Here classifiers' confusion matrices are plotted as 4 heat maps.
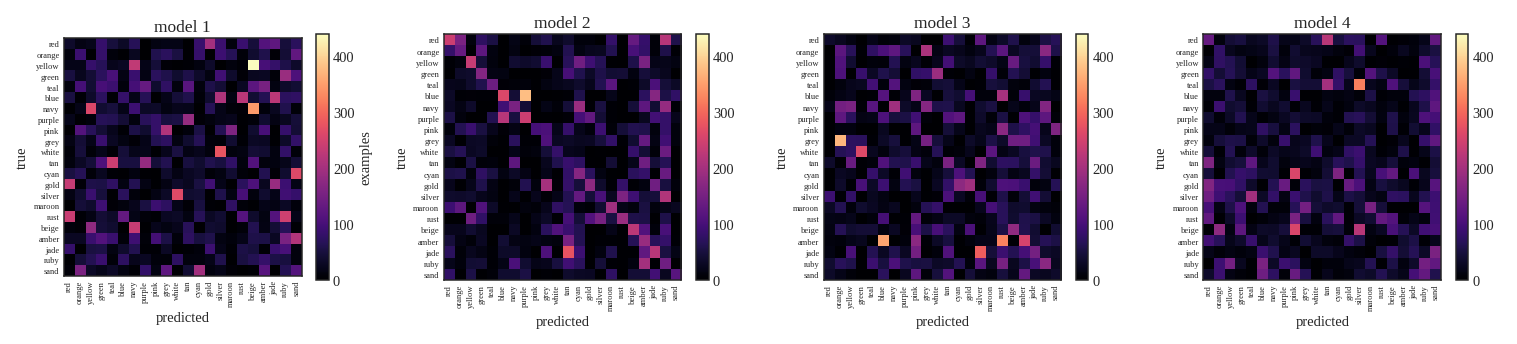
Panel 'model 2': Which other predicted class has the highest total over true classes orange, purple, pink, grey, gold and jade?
tan
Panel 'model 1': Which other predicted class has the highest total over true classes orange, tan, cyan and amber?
sand
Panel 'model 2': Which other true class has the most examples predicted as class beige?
red
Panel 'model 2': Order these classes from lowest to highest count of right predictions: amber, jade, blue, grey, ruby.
grey, ruby, amber, jade, blue
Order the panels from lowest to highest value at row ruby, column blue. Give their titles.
model 2, model 3, model 1, model 4
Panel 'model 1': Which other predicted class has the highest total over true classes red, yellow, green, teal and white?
beige
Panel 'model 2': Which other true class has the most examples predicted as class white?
beige
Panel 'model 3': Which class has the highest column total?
rust
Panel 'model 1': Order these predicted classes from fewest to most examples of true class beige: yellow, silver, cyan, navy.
cyan, silver, yellow, navy
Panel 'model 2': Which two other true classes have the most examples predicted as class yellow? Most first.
rust, pink
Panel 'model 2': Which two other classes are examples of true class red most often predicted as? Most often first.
ruby, orange
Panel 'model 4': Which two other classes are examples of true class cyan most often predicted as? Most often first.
pink, beige
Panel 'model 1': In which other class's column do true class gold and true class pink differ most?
red
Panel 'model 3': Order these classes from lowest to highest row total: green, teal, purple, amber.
teal, green, purple, amber
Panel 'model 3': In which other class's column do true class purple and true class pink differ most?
sand
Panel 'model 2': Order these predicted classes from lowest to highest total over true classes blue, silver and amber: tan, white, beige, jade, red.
white, red, beige, tan, jade
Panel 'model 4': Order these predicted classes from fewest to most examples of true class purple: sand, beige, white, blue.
blue, white, beige, sand
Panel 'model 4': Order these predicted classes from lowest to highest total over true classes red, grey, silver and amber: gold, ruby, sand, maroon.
maroon, ruby, gold, sand
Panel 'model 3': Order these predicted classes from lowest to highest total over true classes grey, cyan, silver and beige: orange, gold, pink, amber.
pink, gold, amber, orange
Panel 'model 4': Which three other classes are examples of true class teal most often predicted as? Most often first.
silver, tan, beige
